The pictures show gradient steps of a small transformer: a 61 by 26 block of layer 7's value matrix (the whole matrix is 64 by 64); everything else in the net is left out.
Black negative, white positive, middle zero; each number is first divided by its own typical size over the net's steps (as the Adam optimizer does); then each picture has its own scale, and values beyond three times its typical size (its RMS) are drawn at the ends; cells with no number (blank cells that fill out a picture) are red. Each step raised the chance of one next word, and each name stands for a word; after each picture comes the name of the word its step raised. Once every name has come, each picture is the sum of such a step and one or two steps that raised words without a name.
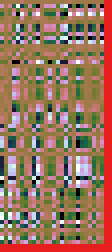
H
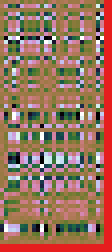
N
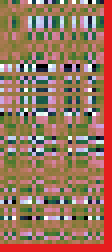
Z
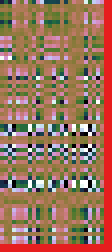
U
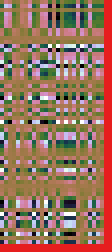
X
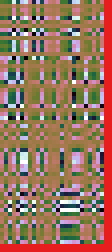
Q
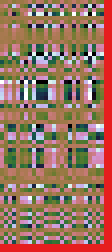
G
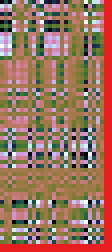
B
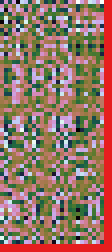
B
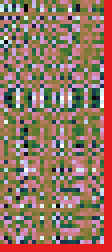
X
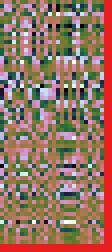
G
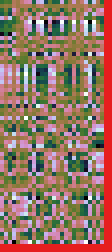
B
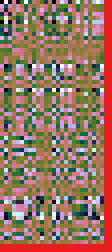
Z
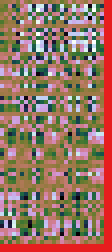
N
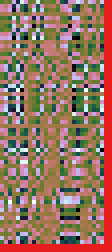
Z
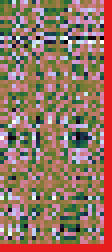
N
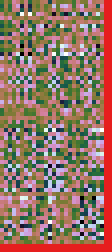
G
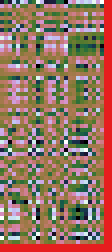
Z
